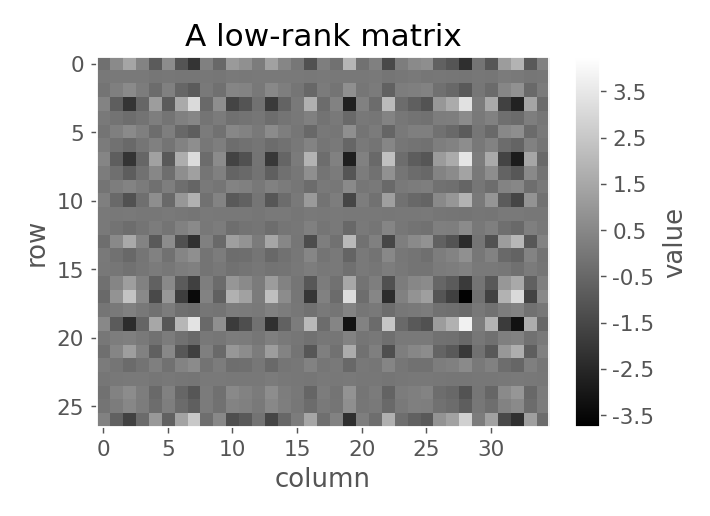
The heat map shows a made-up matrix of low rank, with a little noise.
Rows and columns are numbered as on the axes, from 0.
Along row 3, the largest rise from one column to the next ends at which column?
33
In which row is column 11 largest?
17
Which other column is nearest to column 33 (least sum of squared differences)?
27
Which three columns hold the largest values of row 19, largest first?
28, 7, 22
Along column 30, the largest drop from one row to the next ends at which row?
20
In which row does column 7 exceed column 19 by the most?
19
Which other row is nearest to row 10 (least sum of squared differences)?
8
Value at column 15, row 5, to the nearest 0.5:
0
